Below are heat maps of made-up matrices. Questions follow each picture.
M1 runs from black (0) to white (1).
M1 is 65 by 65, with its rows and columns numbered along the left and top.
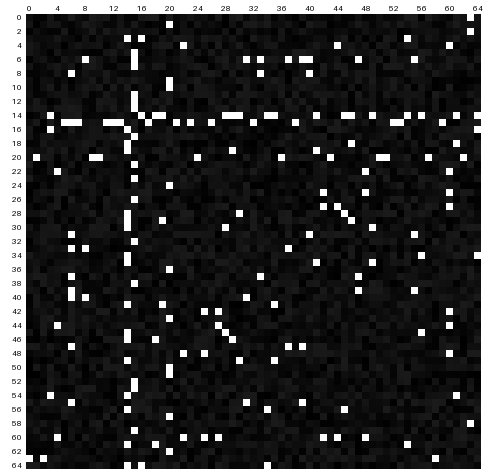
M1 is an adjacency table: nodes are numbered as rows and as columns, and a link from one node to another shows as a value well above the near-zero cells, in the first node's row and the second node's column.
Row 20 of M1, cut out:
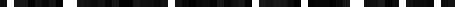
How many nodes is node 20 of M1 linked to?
10
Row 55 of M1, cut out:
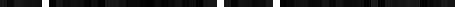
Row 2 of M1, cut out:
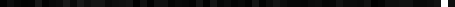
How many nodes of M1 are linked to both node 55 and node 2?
0
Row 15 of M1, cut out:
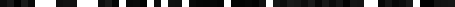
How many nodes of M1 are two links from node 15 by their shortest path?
8
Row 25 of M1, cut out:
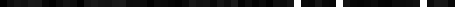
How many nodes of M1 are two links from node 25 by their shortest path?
4
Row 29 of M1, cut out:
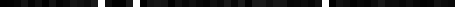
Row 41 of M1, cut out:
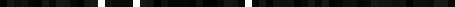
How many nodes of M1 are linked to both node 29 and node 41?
2
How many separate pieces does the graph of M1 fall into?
5
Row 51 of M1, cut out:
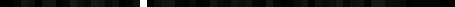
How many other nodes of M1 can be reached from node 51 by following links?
10
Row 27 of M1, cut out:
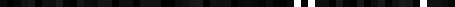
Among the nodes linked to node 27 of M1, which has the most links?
node 60
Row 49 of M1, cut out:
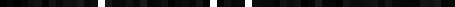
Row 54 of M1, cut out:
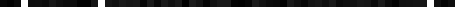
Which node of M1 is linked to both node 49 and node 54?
node 14
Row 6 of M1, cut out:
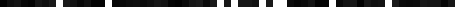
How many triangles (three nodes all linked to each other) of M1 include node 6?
8
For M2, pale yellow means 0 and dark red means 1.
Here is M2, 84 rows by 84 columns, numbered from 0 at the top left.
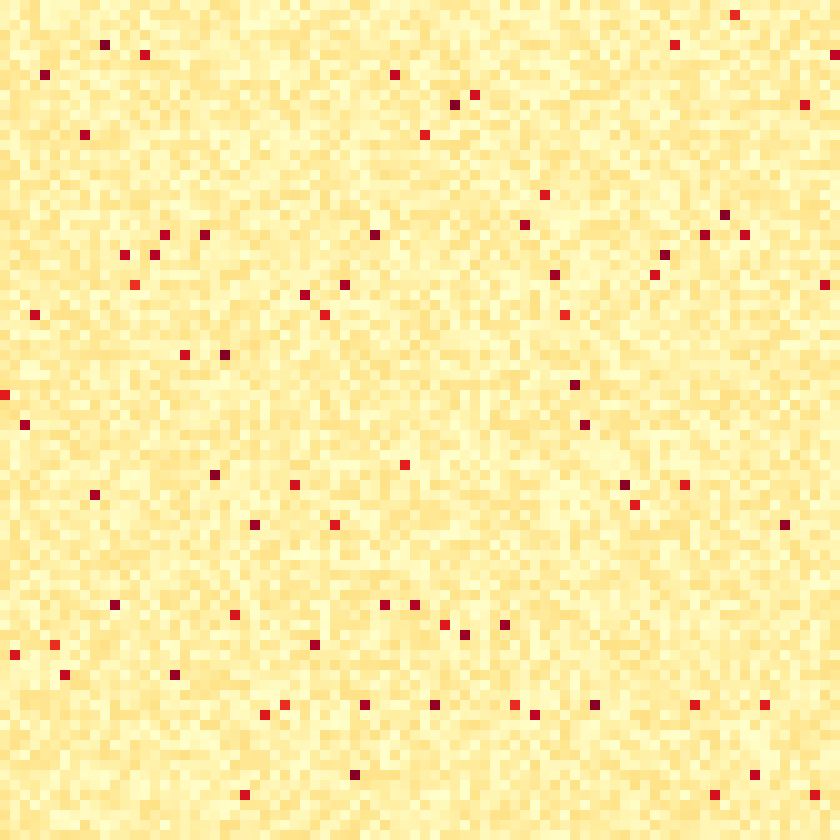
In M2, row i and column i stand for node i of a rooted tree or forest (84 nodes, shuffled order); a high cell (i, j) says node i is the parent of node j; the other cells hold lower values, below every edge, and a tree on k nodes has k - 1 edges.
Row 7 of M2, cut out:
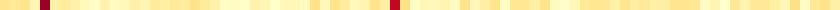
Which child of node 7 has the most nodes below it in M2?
4
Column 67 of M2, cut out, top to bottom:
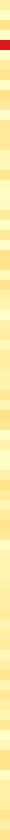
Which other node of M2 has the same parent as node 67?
10
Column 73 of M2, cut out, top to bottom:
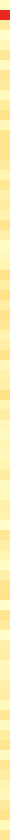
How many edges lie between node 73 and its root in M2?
3
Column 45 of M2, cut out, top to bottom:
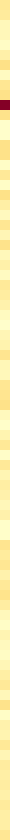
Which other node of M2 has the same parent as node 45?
80
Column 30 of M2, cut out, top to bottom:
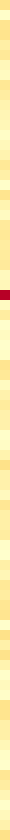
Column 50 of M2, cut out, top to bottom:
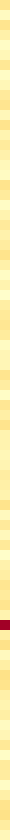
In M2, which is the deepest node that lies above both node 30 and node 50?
48
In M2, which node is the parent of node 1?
65
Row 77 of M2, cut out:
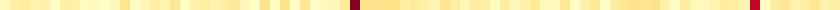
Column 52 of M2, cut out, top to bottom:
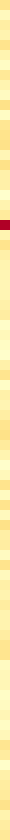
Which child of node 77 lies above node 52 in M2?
35
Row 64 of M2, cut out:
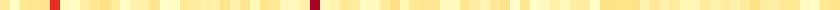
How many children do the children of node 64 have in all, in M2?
5
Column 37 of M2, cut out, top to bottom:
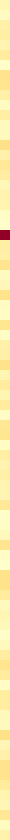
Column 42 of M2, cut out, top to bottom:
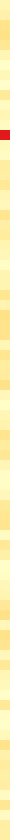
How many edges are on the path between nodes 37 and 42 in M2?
5
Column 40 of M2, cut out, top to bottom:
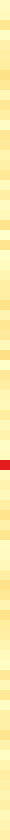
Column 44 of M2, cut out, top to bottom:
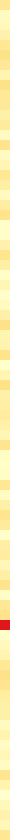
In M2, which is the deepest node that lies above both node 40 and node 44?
62
